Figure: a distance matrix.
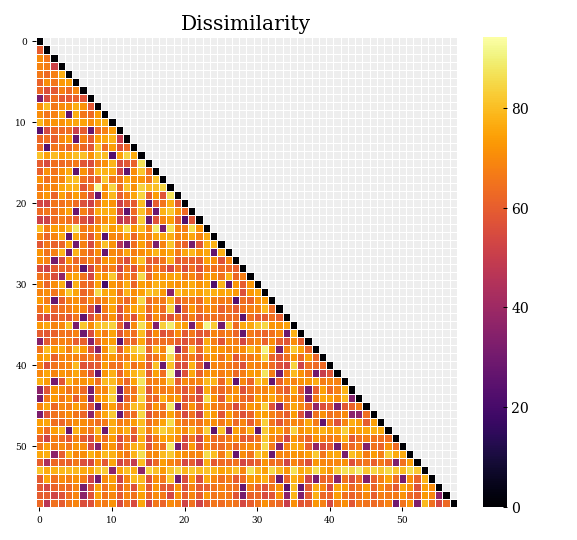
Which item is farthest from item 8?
18
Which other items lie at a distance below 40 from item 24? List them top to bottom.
4, 9, 26, 30, 48
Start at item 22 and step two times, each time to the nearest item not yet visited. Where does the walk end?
15
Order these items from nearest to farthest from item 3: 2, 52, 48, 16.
2, 52, 16, 48
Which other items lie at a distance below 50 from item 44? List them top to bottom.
0, 7, 11, 37, 43, 46
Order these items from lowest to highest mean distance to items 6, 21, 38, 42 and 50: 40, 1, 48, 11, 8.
8, 11, 40, 1, 48
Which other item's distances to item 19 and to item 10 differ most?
14
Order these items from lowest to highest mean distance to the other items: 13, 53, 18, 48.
13, 48, 18, 53
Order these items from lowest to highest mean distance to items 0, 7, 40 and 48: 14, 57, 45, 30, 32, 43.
43, 30, 57, 45, 32, 14
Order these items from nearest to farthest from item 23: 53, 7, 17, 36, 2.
17, 36, 7, 2, 53
